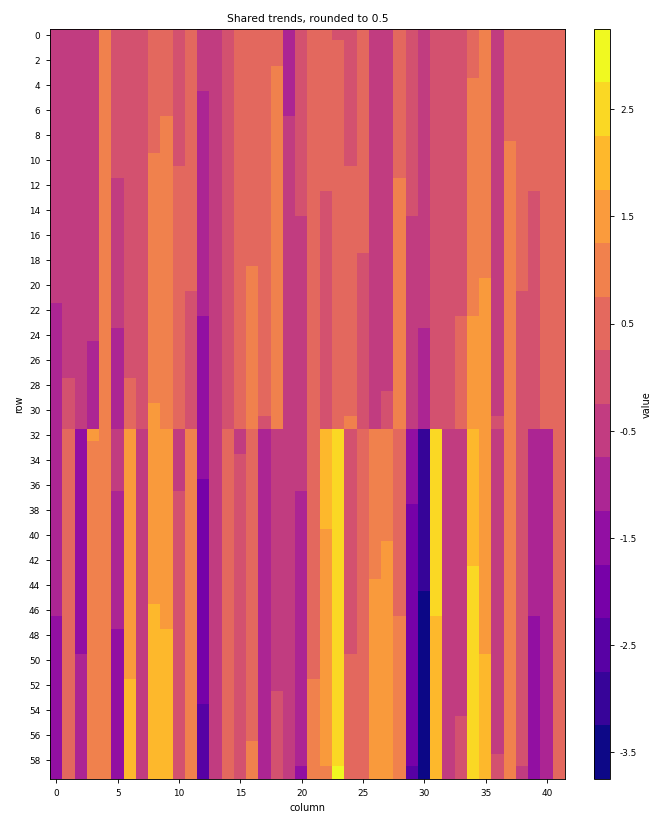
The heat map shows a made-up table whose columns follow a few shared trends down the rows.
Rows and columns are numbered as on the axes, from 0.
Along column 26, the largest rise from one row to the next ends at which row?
32
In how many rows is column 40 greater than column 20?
33
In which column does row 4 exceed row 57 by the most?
30
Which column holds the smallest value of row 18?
12
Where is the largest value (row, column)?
59, 23
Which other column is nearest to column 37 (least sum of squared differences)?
4
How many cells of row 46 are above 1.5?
4
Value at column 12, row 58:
-2.5
